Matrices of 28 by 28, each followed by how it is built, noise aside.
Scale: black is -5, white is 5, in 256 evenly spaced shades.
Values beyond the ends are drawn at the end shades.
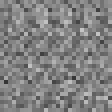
repeating columns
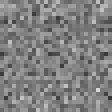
repeating columns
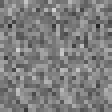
repeating columns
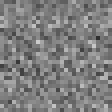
repeating columns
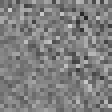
upper triangular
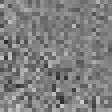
lower triangular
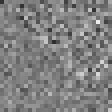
upper triangular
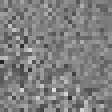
lower triangular
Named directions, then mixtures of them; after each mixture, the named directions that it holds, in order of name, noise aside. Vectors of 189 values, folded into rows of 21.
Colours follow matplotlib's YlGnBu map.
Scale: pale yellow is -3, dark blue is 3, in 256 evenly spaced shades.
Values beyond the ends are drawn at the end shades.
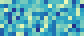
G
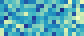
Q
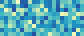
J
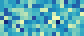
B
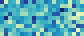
J, Q.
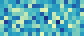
B.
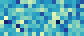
B, Q.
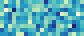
G, J.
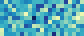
B, Q.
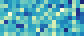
G, Q.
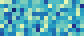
G.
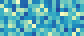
J.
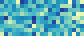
J, Q.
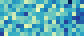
Q.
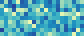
J.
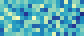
B, Q.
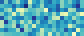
B, J.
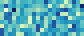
G, J.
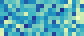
Q.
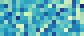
G, Q.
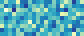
G, J.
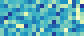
G, Q.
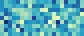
B.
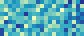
Q.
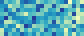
Q.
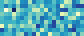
G, J.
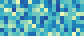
J.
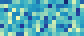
G.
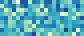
J.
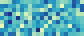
B, G.
